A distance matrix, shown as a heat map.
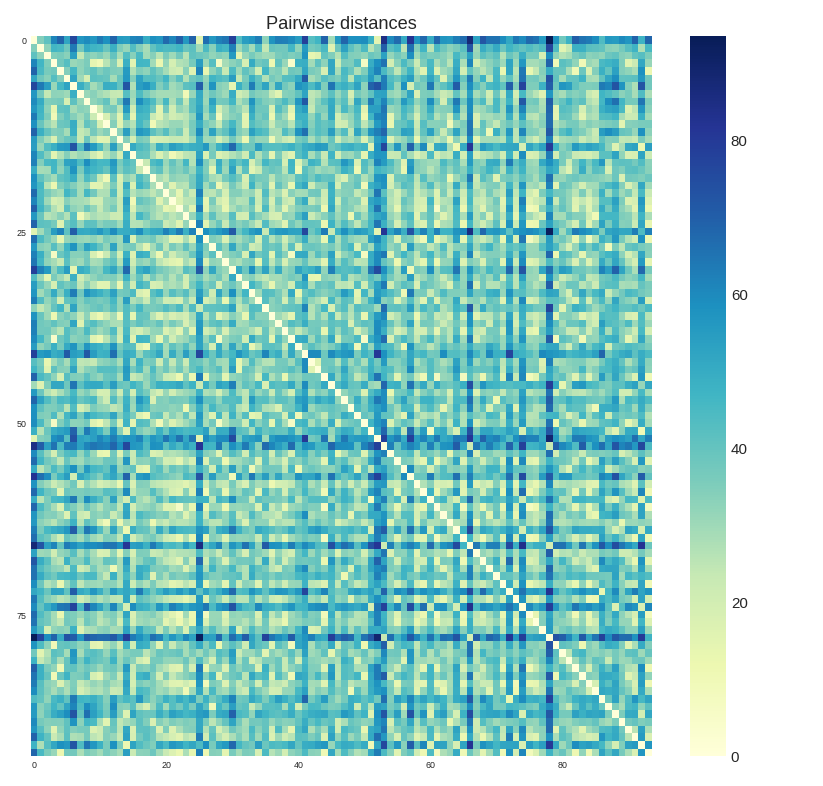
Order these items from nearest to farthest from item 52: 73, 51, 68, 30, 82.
51, 73, 82, 68, 30
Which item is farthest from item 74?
66
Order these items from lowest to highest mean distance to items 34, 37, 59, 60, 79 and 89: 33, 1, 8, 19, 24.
24, 19, 33, 1, 8
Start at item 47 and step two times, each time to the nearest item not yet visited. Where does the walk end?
18
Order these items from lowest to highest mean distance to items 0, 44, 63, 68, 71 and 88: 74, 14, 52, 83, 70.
83, 14, 70, 74, 52
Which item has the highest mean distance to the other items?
78
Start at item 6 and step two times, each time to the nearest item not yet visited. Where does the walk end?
57
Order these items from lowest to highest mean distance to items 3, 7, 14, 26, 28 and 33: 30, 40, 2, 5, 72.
2, 40, 5, 30, 72
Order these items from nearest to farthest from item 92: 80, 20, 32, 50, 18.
80, 18, 32, 20, 50
